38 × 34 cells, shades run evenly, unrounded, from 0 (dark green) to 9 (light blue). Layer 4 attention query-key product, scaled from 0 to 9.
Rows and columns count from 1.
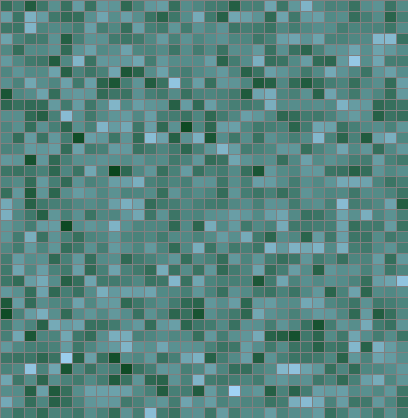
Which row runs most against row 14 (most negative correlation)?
33
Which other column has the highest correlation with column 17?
32
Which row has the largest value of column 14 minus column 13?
25
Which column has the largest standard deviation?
3
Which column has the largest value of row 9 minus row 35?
4
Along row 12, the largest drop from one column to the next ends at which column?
16
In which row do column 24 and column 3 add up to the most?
34
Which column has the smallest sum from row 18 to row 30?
6
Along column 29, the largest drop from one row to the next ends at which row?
24
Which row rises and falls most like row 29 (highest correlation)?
28
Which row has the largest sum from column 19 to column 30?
23
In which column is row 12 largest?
9
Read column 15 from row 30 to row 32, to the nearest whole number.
6 4 5
